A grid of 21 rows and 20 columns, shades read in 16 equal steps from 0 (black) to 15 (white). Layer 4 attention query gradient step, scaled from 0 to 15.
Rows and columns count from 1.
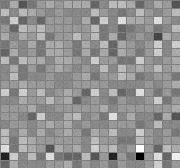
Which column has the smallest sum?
15
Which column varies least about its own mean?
17
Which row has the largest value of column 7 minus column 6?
19
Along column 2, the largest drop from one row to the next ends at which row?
4
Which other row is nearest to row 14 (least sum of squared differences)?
11
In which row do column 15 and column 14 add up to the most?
3
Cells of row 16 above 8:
11
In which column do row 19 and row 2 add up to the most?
16
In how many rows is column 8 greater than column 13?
11
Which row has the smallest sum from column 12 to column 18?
20
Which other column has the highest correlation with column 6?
18
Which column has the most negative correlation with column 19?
6
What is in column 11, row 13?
9
